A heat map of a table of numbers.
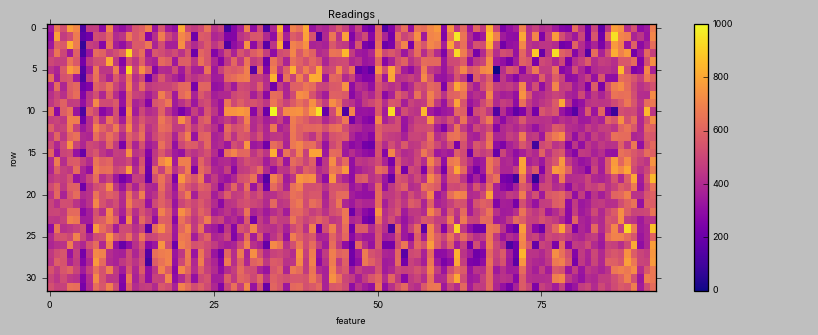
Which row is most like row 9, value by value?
30
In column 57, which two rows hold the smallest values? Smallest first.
24, 17
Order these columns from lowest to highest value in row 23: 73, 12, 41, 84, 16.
16, 84, 73, 41, 12
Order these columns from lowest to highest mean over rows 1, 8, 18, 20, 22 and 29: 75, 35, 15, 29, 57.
15, 75, 57, 29, 35
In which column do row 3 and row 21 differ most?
74
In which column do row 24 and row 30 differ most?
52
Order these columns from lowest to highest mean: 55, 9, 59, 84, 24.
84, 55, 59, 24, 9
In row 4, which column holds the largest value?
9
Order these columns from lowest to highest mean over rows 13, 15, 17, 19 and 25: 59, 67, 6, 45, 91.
6, 59, 91, 45, 67
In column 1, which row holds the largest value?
1
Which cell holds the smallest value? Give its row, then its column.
5, 68
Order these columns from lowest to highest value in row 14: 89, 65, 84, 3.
84, 65, 89, 3
